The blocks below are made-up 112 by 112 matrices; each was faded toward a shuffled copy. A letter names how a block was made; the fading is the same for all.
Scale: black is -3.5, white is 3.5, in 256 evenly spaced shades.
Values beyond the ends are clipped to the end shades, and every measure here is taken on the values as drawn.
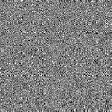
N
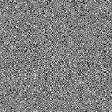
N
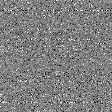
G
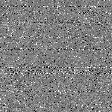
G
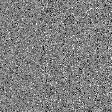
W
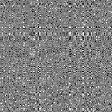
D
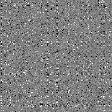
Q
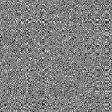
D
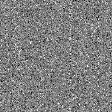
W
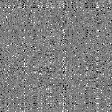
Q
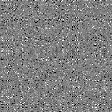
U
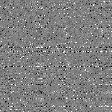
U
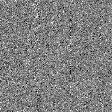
W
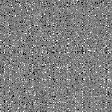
Q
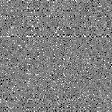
U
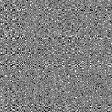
D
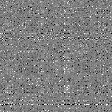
U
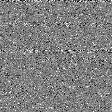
G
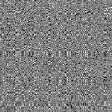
D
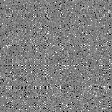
Q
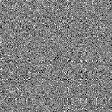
N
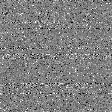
G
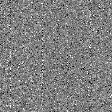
W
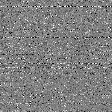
G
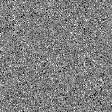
W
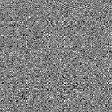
N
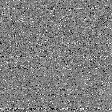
G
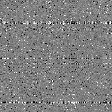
U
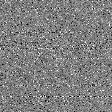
G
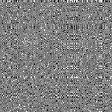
D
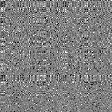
D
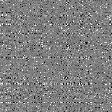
U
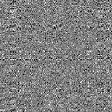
N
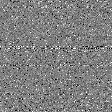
G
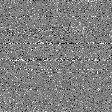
G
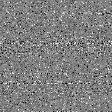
G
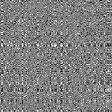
D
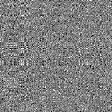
N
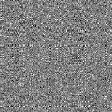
N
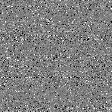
G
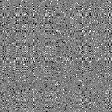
D
